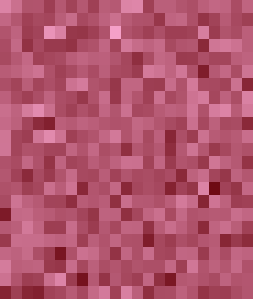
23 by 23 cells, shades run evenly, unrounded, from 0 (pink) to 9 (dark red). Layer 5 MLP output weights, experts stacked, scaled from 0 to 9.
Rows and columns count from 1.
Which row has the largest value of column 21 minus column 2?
19
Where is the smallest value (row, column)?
3, 11
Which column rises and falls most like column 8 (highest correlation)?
16
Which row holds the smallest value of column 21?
9
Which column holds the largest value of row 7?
23
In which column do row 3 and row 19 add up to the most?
14
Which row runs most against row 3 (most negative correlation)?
20
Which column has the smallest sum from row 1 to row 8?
12
